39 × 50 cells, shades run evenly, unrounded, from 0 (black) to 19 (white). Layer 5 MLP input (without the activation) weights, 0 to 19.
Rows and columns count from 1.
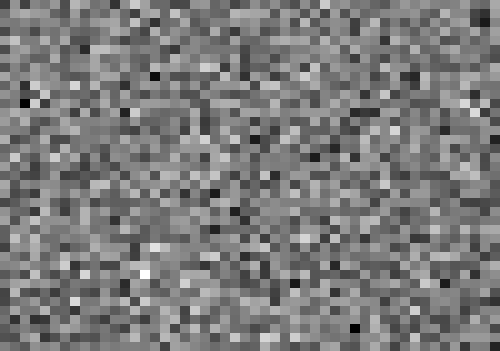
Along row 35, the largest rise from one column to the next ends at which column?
20
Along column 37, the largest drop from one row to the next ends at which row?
27
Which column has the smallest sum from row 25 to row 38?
1
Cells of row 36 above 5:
45
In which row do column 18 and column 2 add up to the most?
18
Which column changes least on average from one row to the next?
29
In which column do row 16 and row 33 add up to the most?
21
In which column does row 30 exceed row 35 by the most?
7
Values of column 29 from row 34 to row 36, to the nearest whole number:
11 12 9
